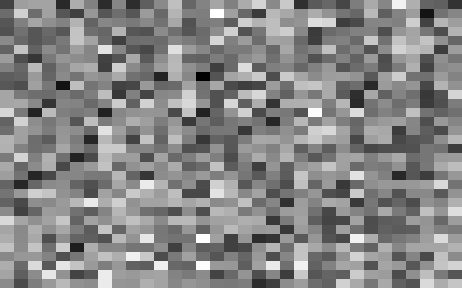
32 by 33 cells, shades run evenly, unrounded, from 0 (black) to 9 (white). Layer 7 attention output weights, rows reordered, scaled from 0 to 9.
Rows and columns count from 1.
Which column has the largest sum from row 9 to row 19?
23
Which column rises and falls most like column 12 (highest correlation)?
15
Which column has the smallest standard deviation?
28
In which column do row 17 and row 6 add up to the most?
8
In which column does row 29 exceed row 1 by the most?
10
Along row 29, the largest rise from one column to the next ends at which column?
32
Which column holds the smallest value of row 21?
2
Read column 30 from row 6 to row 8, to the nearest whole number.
7 6 6
